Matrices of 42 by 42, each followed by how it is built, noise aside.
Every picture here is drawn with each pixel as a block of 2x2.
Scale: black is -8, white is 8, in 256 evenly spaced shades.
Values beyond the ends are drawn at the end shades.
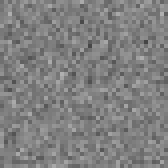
noise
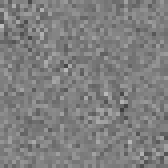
block diagonal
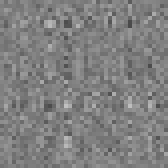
low rank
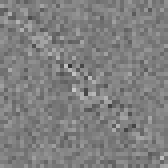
banded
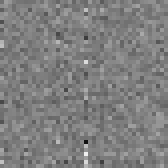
uneven columns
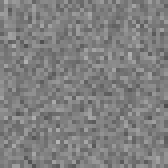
noise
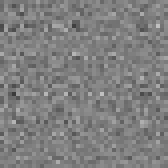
low rank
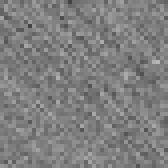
Toeplitz
